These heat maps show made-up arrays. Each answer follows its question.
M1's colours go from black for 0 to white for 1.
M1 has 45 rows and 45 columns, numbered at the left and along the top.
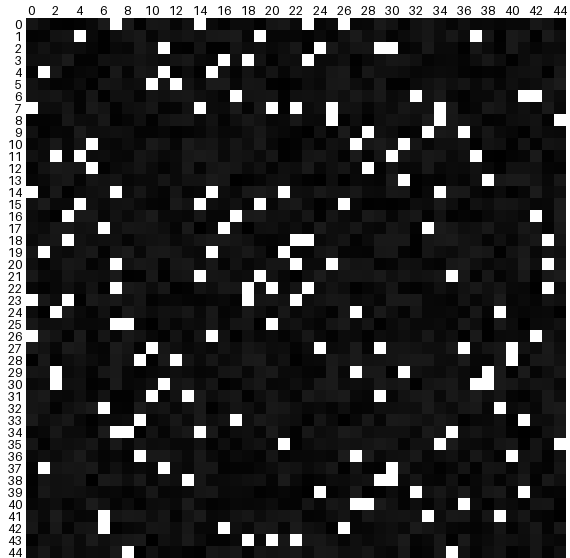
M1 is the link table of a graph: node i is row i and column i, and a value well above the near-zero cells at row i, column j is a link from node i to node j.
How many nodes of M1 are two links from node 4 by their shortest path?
6
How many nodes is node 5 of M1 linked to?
2
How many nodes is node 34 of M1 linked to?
4
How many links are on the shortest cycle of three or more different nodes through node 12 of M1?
6
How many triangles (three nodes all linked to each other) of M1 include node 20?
3
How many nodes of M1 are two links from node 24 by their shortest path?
8
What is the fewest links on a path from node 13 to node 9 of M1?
5
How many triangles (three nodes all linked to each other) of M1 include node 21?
0
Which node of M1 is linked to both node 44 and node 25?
node 8
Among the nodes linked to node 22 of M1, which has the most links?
node 7
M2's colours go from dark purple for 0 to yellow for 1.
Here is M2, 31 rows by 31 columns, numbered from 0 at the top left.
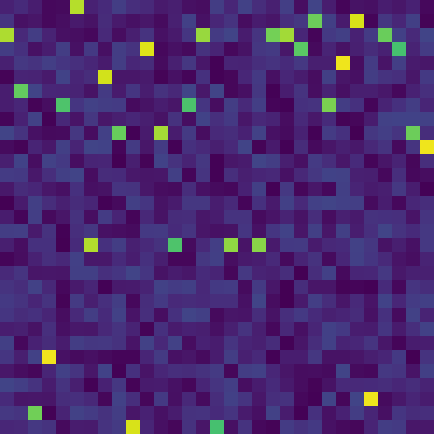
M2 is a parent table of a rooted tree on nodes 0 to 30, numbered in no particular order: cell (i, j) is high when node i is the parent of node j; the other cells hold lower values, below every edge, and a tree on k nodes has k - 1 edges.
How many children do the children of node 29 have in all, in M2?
5
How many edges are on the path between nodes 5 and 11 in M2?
5
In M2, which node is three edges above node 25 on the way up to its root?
17
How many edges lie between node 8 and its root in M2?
8
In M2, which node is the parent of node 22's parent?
6
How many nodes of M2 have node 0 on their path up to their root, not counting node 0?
6
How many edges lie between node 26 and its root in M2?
6
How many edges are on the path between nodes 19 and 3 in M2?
6
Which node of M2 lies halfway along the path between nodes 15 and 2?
9
